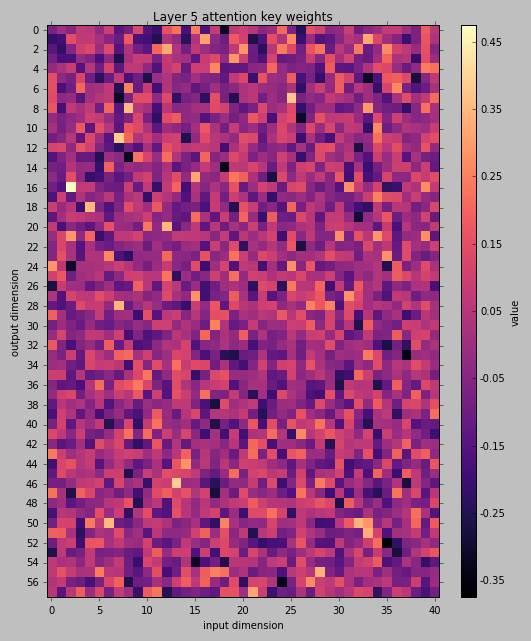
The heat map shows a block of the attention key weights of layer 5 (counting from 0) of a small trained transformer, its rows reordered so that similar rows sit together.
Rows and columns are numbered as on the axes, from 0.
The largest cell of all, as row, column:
16, 2
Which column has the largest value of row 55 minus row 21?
5
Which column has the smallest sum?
24
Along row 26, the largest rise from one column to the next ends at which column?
25
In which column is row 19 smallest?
32
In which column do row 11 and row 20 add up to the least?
14
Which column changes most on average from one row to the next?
8
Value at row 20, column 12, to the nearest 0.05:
0.35
